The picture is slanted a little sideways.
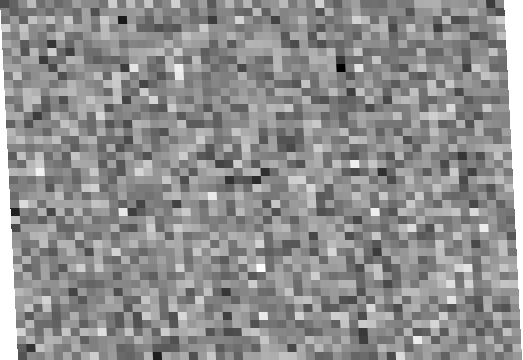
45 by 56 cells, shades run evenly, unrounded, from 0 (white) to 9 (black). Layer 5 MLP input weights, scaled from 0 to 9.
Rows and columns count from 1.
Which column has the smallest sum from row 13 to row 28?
34
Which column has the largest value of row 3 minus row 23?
14
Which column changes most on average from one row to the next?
39
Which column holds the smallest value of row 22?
4
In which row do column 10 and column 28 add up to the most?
23
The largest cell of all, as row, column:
9, 38
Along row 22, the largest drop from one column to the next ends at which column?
50
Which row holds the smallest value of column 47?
41
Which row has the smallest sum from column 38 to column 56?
27
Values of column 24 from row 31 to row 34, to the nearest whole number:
3 3 6 5
